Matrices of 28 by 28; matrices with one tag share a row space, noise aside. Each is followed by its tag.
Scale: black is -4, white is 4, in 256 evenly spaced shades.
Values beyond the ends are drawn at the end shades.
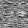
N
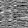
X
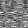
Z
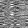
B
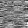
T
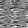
B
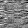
T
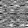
B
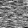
Z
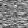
N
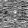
N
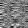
B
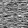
N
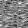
N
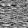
Z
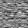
N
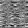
B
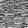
T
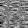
B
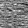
X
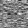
N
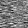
Z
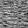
N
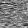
Z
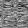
N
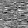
N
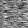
N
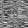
N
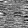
T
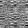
B
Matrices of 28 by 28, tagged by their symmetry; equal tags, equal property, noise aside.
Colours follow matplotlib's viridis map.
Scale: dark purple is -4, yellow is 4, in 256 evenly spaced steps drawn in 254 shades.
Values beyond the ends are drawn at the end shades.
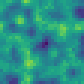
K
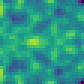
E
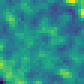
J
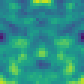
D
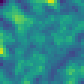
K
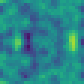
E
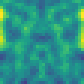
D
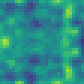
E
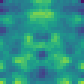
D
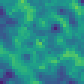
J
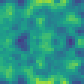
E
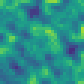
J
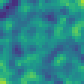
K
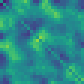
K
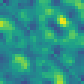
J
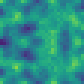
E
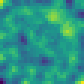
J
